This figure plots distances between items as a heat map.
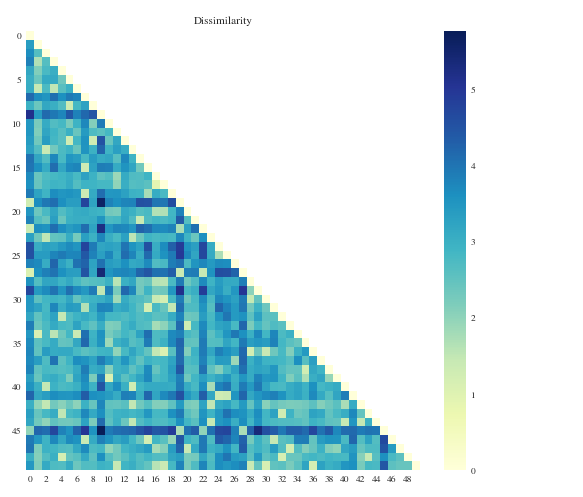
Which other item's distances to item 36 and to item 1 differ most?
34
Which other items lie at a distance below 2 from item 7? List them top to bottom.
15, 18, 31, 46
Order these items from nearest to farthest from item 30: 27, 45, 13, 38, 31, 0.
31, 13, 38, 0, 27, 45
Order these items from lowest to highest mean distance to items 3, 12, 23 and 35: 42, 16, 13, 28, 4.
42, 13, 4, 16, 28
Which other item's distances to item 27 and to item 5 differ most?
12
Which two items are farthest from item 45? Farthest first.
9, 29
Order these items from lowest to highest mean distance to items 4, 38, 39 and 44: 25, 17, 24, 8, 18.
8, 17, 24, 18, 25
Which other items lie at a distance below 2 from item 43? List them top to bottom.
4, 32, 48
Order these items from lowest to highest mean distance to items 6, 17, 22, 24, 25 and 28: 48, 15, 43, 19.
48, 43, 15, 19
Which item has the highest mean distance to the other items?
45
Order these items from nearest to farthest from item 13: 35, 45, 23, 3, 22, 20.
23, 3, 35, 20, 22, 45
